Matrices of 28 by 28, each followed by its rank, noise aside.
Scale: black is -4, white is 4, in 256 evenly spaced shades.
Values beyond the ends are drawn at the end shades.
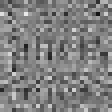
six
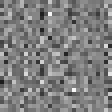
four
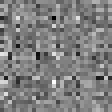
three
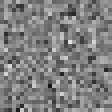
seven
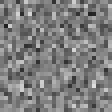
six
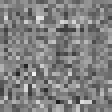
six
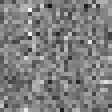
six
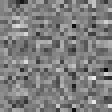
five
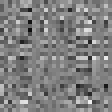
three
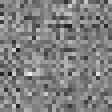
five
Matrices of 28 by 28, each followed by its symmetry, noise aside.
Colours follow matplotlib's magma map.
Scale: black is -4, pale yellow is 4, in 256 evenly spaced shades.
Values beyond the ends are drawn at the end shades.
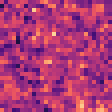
no symmetry.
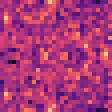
mirrored top to bottom.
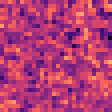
no symmetry.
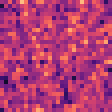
no symmetry.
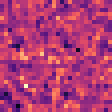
symmetric across the other diagonal.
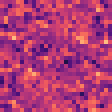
same after a half turn.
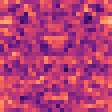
mirrored left to right.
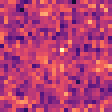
symmetric across the other diagonal.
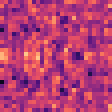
mirrored top to bottom.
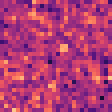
symmetric across the other diagonal.
